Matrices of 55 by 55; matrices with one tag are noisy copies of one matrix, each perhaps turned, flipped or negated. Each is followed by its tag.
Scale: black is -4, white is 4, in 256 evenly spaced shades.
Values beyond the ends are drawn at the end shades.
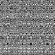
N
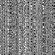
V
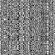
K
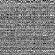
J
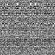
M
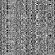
K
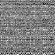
J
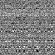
M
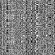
K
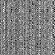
J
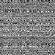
V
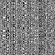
M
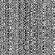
V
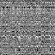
K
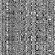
K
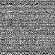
J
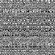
V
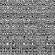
N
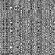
N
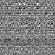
M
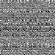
V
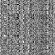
K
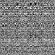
M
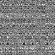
N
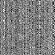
J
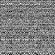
J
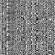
K
